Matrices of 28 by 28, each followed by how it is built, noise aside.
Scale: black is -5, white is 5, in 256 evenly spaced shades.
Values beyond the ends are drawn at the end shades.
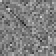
diagonal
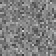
repeating rows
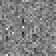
uneven columns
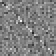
diagonal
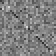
diagonal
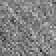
Toeplitz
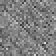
Toeplitz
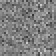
repeating rows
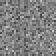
repeating rows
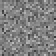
repeating rows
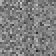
repeating rows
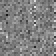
uneven columns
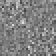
block diagonal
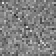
diagonal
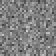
repeating rows
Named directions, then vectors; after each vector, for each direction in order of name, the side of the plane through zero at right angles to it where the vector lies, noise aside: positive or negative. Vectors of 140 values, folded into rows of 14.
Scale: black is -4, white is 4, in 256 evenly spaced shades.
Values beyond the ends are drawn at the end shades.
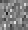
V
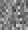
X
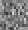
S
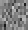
positive, negative, negative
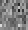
negative, positive, positive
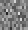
positive, positive, positive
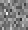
negative, negative, negative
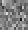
negative, negative, negative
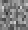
positive, positive, negative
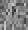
negative, positive, positive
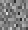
negative, negative, negative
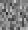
positive, positive, positive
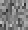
positive, negative, negative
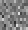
positive, negative, positive
